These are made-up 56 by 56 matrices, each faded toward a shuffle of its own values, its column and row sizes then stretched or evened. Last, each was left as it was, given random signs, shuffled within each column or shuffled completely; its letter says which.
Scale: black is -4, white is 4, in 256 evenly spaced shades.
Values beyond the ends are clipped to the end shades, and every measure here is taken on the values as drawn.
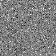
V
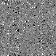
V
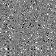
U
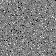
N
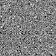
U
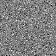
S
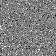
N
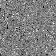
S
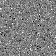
N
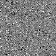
V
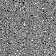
S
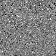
N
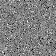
N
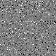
V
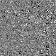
V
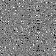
U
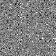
U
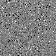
S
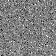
N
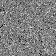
N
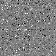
V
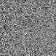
V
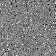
U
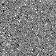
S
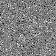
S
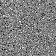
N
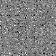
U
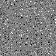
V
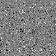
U
